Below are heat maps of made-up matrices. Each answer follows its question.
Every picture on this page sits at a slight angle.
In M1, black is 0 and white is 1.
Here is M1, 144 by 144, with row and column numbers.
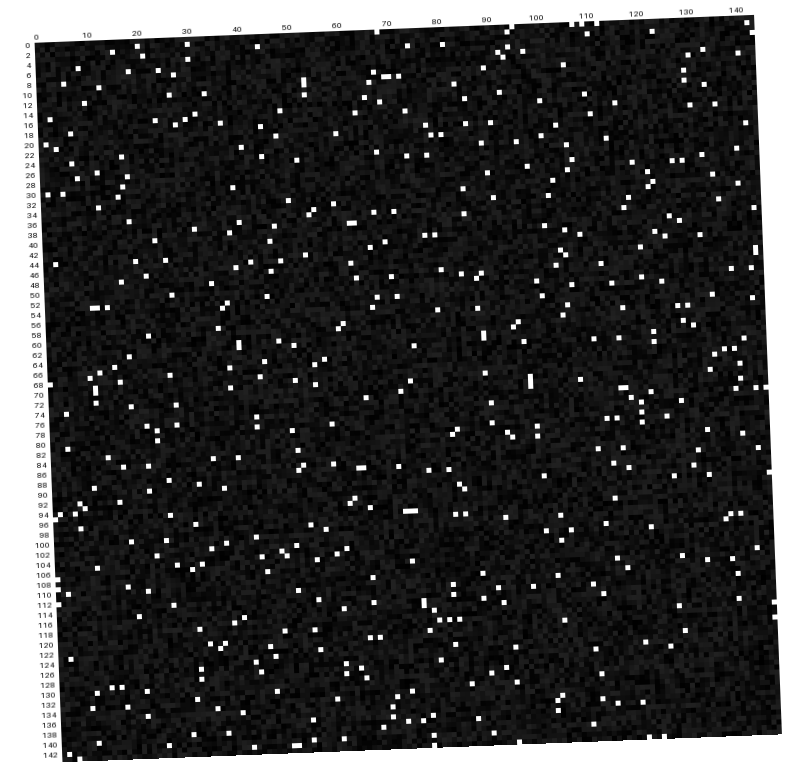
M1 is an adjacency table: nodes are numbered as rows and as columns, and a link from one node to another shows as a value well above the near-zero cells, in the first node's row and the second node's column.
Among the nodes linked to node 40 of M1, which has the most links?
node 100
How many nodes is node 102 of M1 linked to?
2
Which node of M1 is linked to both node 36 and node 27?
node 17
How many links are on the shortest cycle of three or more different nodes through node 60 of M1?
8
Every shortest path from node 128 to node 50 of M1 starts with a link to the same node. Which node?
node 28
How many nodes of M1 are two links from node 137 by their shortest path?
10
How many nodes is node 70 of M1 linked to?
6
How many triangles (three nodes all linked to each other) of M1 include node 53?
5
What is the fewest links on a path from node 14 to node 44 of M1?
7
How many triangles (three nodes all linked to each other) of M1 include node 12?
1
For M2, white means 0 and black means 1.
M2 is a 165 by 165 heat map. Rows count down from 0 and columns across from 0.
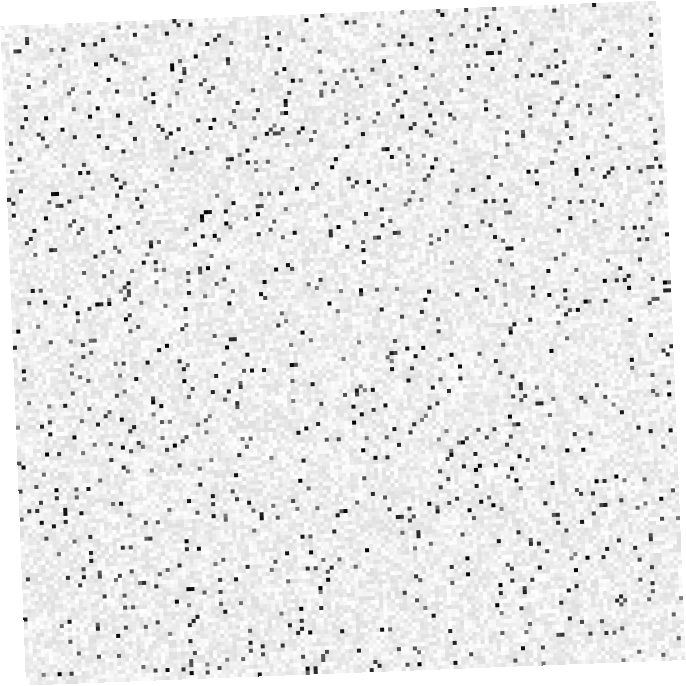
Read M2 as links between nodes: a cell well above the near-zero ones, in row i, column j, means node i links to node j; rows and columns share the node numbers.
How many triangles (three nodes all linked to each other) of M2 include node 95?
0
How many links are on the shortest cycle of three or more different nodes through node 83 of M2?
6
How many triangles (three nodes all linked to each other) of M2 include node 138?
2
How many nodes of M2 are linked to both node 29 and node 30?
1
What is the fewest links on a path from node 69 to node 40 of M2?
5
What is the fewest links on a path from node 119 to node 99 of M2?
2
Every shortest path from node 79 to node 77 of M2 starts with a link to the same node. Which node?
node 19
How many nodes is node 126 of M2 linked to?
4
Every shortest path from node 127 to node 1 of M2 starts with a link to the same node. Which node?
node 97
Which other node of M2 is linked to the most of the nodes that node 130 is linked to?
node 163
